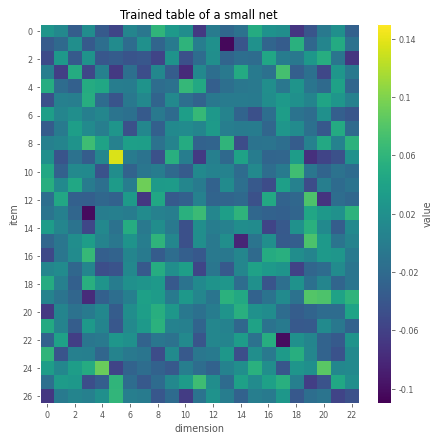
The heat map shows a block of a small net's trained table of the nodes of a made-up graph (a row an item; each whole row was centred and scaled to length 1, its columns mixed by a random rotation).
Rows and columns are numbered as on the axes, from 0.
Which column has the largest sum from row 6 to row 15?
5
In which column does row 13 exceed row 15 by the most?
14
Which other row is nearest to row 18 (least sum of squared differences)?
21
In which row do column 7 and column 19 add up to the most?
19
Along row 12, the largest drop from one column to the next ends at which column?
20
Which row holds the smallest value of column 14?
15
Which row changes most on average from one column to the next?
3
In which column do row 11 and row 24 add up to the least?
12
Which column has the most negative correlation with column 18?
8
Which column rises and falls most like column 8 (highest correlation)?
6
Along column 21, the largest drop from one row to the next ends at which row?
26
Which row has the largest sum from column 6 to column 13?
13
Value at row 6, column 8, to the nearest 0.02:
0
